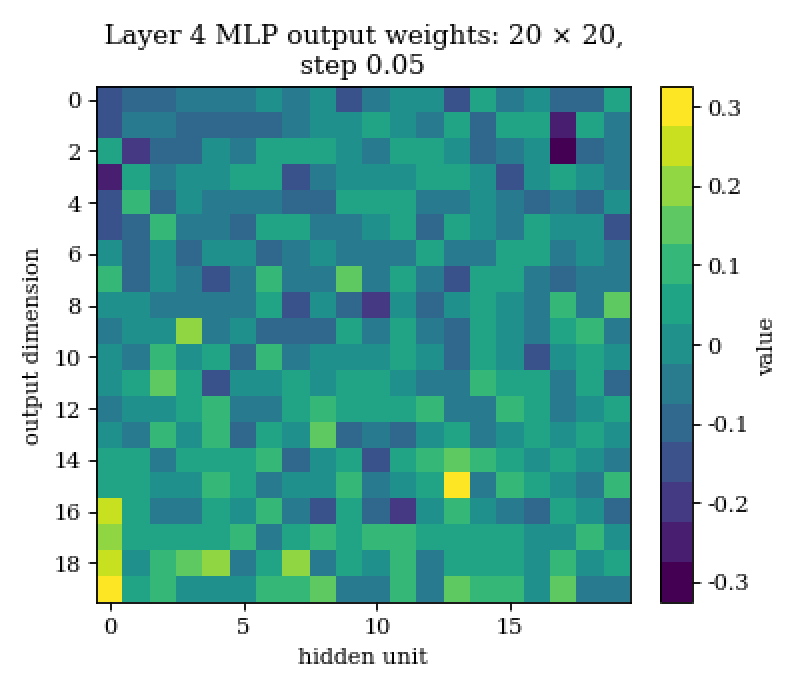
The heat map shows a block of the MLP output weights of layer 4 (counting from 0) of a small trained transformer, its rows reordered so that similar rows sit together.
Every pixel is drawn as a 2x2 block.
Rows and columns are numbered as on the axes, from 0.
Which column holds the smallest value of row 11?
4
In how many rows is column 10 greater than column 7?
6
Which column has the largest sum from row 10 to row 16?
13
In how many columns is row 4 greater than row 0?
7
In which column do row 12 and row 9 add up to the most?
3
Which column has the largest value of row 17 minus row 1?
0
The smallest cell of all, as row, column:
2, 17
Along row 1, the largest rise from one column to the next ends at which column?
18
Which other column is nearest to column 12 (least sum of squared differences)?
5
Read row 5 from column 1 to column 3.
-0.1 0.1 -0.05
